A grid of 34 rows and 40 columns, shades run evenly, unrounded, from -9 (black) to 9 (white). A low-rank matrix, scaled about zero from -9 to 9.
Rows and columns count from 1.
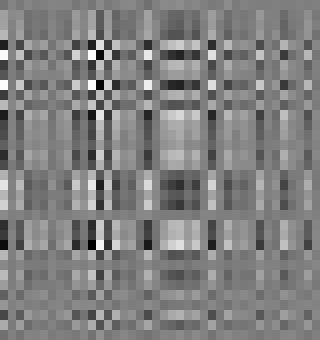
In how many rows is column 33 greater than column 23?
17
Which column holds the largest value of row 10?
13
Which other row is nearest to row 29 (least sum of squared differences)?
2
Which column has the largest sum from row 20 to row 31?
11
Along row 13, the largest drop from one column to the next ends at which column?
14
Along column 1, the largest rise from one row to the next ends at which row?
6
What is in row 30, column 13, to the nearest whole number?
2
